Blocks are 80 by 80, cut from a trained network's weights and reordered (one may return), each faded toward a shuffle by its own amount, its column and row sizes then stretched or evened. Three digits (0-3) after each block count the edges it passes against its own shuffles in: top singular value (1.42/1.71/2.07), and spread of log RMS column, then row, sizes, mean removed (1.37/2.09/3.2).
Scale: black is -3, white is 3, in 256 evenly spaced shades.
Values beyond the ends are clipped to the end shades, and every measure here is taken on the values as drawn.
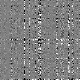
3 3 2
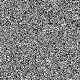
1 0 1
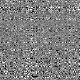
1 2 3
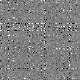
2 2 2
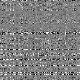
3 1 3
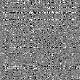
3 2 2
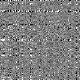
3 2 2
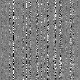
2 3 0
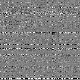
3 1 3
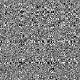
3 2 2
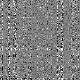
1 3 2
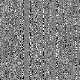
2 3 0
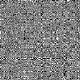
3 2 2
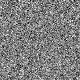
0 0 0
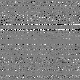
3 1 3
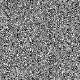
1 2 0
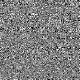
0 1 2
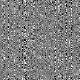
1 3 1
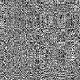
3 2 0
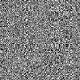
3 2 1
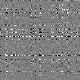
3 2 3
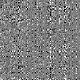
2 3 2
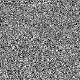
1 0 2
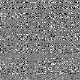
0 2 3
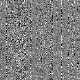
0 3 0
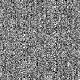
1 1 0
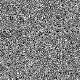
1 1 1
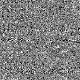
2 1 2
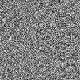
3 0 0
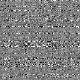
2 1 3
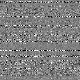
1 1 3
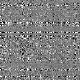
1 2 3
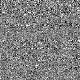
1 0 2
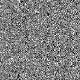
2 2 0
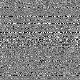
1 0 3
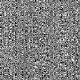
2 2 1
